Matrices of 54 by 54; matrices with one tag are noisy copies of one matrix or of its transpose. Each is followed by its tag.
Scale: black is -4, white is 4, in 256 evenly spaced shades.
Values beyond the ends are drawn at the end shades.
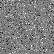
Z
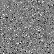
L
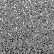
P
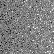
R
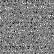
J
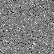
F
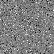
Z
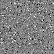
L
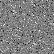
F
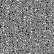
J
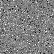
Z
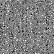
J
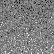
R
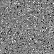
L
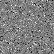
F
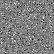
L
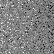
P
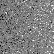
R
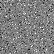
Z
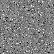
L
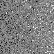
R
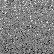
P
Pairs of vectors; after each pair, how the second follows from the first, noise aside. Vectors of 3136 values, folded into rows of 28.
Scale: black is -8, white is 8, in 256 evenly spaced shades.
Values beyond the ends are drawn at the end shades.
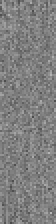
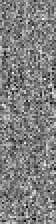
wrapped around, scaled up.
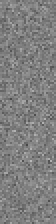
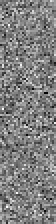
wrapped around, negated, scaled up.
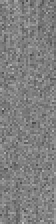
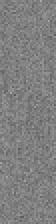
wrapped around, shrunk.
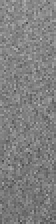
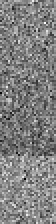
wrapped around, scaled up.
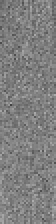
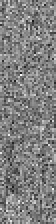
wrapped around, negated, scaled up.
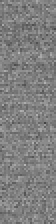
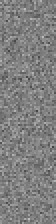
shuffled.
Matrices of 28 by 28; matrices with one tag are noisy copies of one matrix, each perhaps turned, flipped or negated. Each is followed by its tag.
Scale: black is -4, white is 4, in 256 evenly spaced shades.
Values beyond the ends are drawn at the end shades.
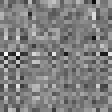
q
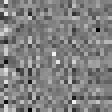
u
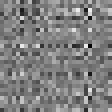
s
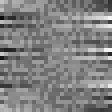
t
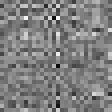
q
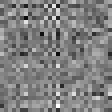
q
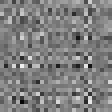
s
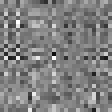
q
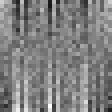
t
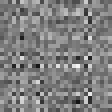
s
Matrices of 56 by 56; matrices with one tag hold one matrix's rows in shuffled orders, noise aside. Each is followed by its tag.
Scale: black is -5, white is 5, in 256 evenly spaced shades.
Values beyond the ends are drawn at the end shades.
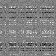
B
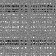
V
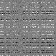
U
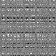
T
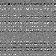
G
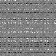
G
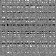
T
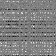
V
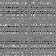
V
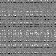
G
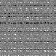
G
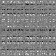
T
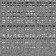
T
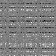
B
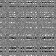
B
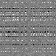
V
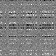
B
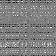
V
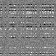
B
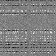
V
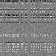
V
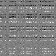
B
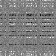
B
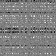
V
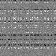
G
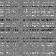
U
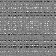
G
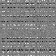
T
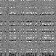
B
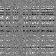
U
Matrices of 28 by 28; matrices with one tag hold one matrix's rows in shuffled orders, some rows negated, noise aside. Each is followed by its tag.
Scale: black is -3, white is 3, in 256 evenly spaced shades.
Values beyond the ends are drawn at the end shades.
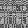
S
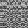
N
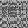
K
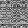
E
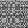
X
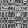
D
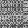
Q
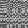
N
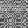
S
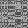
D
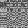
N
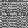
K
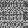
Q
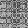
E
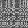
X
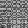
E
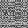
D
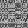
D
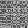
E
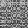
E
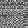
Q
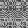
S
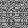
X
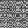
S
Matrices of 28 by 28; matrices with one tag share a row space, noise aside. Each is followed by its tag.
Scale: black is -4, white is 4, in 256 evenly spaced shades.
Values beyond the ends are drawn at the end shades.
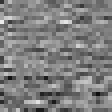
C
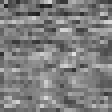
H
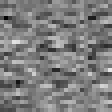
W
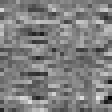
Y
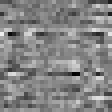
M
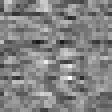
H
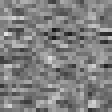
W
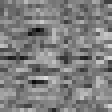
Y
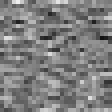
W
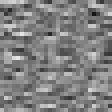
W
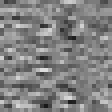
H
